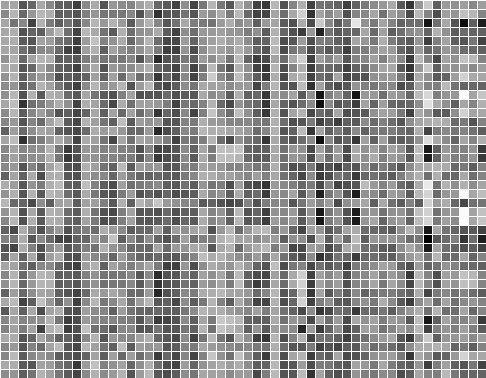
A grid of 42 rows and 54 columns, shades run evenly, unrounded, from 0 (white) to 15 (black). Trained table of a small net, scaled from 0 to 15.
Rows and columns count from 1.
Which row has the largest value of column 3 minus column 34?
34
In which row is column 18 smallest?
23
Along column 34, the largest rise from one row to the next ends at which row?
35
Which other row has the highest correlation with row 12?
16
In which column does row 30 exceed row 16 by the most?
48
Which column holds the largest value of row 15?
18
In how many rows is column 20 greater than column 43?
40
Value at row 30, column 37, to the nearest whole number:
10
